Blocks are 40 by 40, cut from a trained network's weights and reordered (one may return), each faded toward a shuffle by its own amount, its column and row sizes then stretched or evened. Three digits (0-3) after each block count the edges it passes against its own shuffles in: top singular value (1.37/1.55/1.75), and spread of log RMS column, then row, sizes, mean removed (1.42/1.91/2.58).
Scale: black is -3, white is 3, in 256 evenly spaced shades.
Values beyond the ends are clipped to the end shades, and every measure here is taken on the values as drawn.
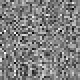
3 1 0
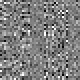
3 3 0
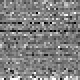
3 0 3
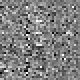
1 2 2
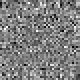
2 0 2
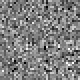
0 1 0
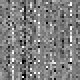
2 3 0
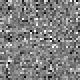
0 2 2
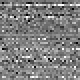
2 0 3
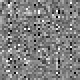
1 3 0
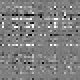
3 2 3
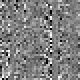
2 3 0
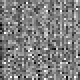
2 0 1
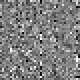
1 2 0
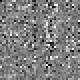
0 2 2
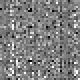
1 2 1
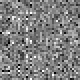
1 2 1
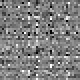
2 2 1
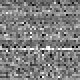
2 0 2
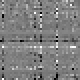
3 2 2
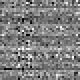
2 1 1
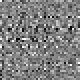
3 1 3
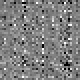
0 3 2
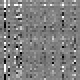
3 3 0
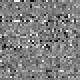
0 0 3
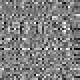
3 0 3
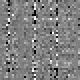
1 3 0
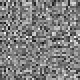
3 1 1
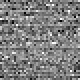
1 0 0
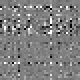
2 2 3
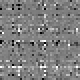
2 2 3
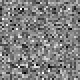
1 0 2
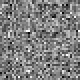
3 1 1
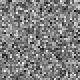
0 0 0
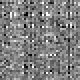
3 1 2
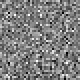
1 1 0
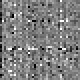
2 2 2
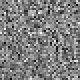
1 0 0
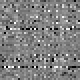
1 0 3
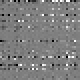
2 1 3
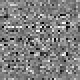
2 0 3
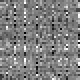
2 3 0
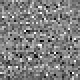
0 0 1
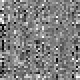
0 3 0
